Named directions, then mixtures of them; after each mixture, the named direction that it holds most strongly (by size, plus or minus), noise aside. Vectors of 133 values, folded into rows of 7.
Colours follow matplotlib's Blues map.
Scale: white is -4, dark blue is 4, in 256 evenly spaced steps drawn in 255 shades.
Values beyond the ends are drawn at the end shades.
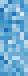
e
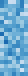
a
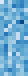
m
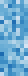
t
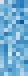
m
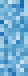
a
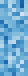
a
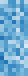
t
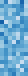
a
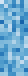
t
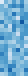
t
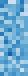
a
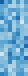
t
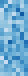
e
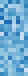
t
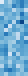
m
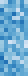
e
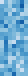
m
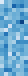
m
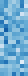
a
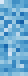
m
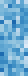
t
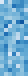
m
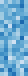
t
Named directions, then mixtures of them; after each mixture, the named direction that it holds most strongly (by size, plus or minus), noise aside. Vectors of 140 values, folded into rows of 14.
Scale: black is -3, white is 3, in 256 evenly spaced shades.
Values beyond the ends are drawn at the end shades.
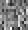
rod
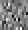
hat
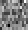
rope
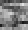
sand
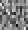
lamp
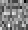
rope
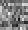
sand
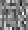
rod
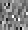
hat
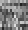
sand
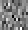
hat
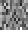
hat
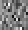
hat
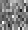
rod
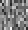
rod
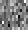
rod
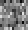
sand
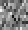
hat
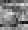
sand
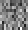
rod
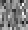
rope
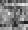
sand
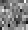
rope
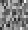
rope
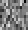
rope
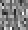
rod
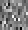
hat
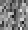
rod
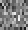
lamp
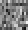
lamp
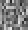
rod
